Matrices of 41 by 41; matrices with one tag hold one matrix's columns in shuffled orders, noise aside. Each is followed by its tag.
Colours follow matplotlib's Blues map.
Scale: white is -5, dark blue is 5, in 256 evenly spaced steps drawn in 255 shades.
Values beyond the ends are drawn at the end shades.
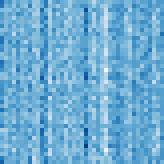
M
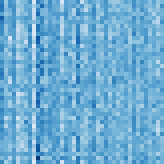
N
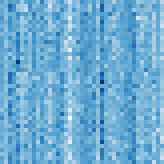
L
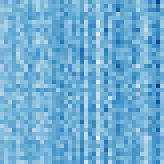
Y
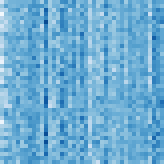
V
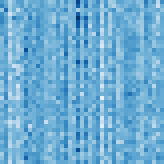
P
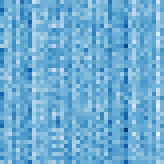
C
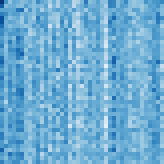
P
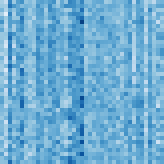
V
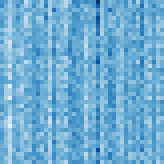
P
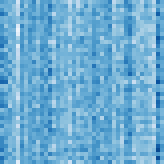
N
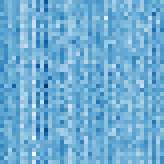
Y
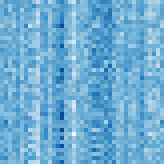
C
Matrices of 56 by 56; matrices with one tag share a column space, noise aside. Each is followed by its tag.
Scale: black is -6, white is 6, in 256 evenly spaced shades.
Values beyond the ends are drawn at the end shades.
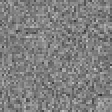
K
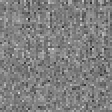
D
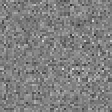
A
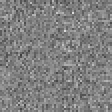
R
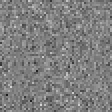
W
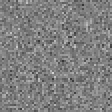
A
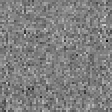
K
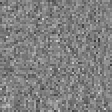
K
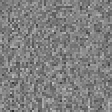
K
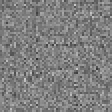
A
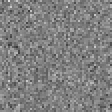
R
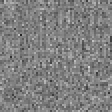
D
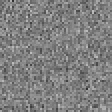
R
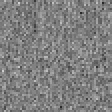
D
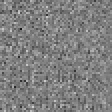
R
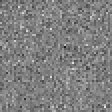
R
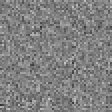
W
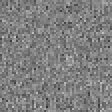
K
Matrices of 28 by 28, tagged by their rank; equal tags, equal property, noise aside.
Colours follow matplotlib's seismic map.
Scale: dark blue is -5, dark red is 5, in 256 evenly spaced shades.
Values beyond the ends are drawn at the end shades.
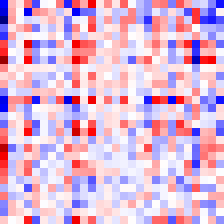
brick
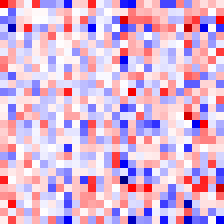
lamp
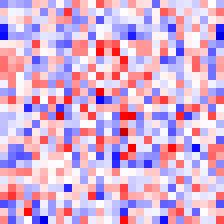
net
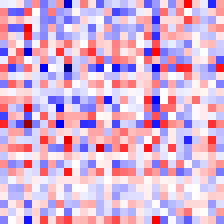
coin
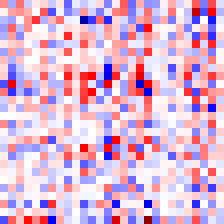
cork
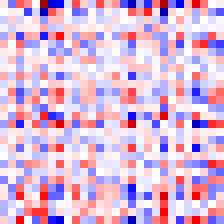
brick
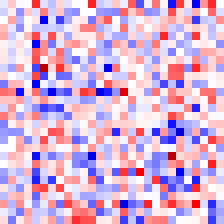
net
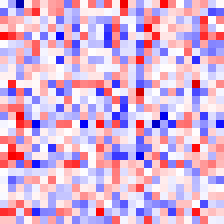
lamp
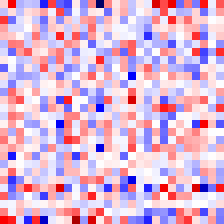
lamp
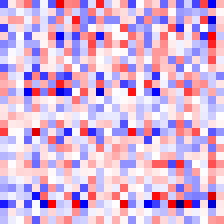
coin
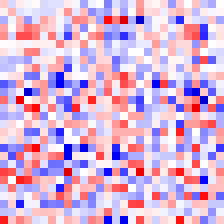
lamp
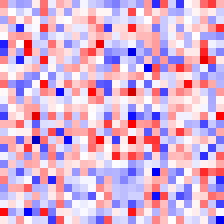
lamp
